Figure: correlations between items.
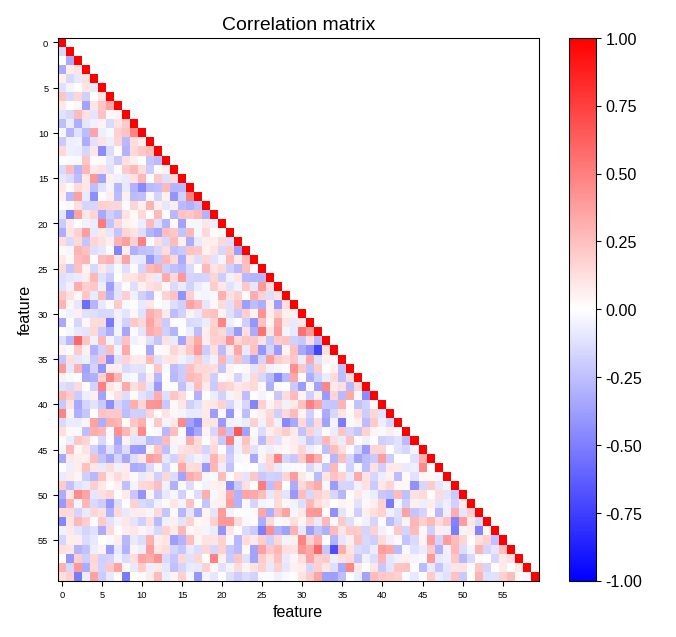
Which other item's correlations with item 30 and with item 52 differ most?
43
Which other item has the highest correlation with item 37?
6
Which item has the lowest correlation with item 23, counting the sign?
7
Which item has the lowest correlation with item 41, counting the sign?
51
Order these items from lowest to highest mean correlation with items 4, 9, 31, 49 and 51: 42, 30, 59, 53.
53, 30, 42, 59
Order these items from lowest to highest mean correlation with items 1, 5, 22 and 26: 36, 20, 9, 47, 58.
36, 58, 47, 9, 20
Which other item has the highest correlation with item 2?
33
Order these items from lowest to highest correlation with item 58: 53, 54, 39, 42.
53, 54, 39, 42
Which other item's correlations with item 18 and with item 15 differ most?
47
